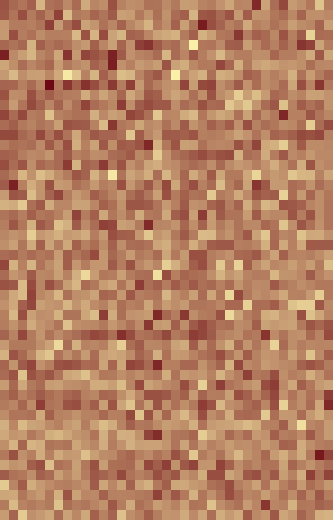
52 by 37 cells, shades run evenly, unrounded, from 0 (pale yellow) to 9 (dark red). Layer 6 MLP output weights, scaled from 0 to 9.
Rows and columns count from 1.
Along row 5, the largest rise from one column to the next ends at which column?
23
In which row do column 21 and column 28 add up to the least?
31
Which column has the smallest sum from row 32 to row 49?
26
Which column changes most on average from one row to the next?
35
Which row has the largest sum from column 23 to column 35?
5
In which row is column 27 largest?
4
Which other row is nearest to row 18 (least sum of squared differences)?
43
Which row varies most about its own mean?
32
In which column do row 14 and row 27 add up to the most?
1
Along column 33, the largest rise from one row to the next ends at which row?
19
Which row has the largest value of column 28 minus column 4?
24
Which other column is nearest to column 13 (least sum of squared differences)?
11
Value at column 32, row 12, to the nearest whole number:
8
